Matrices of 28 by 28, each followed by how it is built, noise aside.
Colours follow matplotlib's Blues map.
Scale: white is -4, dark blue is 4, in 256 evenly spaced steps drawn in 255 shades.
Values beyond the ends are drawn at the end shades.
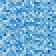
repeating rows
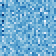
uneven columns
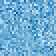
upper triangular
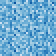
repeating rows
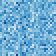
repeating rows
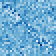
banded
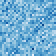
Hankel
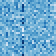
uneven columns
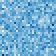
uneven columns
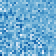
lower triangular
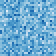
blocks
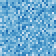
repeating rows
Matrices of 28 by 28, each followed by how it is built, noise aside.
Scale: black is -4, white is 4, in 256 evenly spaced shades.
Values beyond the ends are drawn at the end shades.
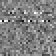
uneven rows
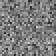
repeating columns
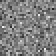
repeating rows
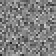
repeating rows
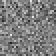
repeating columns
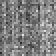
blocks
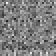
repeating columns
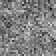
smooth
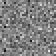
repeating rows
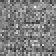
blocks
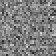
blocks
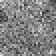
smooth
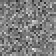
repeating rows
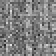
blocks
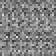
repeating columns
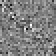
banded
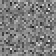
repeating rows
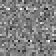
uneven rows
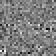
uneven rows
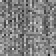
blocks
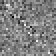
banded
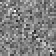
banded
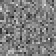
blocks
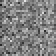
repeating rows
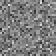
repeating rows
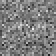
repeating columns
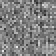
blocks
